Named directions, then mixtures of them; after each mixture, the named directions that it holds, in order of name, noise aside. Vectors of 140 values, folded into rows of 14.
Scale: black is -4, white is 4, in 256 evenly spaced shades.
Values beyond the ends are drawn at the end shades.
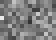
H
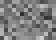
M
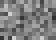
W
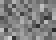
M, W.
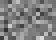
H, M, W.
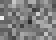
H.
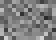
M.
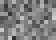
M, W.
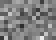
H, M, W.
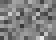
H, M, W.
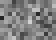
H.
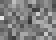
H.
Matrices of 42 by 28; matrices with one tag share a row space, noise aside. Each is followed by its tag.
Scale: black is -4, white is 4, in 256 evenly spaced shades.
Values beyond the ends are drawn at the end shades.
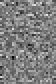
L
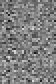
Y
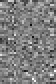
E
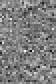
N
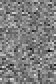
Y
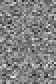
Y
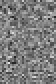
Y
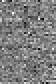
N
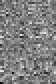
L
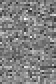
N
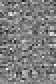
E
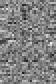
E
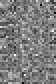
E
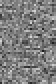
N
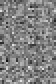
L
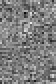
N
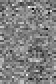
L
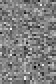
N
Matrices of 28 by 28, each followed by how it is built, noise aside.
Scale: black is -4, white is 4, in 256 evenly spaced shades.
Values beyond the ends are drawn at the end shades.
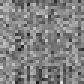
blocks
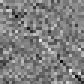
diagonal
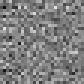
low rank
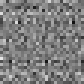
repeating columns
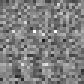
repeating columns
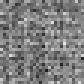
blocks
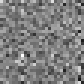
low rank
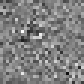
block diagonal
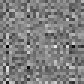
low rank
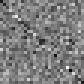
diagonal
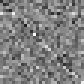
diagonal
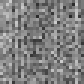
blocks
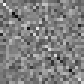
diagonal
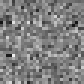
low rank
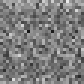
repeating columns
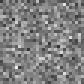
repeating columns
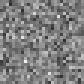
noise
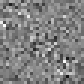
block diagonal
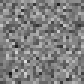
repeating columns
